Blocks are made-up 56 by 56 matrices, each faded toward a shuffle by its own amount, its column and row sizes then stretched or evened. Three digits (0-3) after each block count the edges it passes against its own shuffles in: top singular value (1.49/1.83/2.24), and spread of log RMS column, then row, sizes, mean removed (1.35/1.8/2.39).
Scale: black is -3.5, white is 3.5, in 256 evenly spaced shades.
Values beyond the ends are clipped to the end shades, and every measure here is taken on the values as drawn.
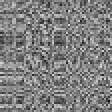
3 1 1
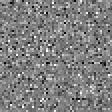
0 0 2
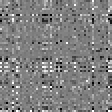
3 3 3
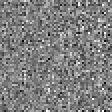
0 2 2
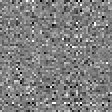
2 2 2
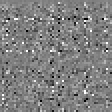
0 2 3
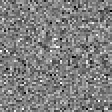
1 0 1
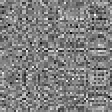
3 1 2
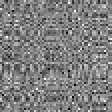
3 0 0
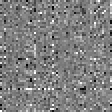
1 3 2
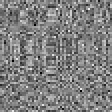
3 0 1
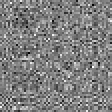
3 0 0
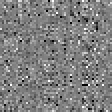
2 2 1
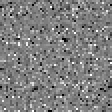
0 0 1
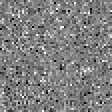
1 0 1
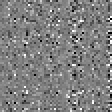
2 3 2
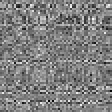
3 0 3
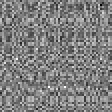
3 1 1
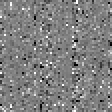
0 3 0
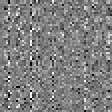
3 3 0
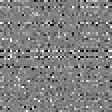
3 1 3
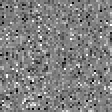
0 2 0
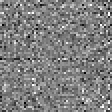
1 2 2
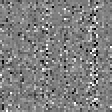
1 3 0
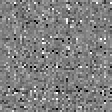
0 2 2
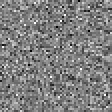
1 0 0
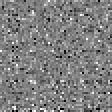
1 1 2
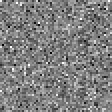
0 0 0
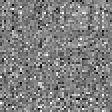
2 2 2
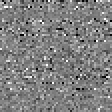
0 0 3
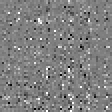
0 3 2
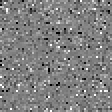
0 1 2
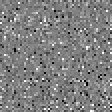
1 0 0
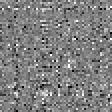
2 2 2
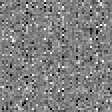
0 3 0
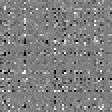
1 3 3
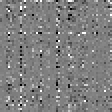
1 3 2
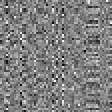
3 3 0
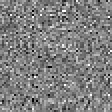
2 1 1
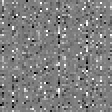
1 3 0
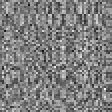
3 2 0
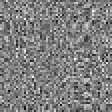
2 2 0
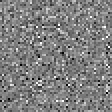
2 1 1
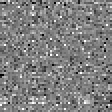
2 0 1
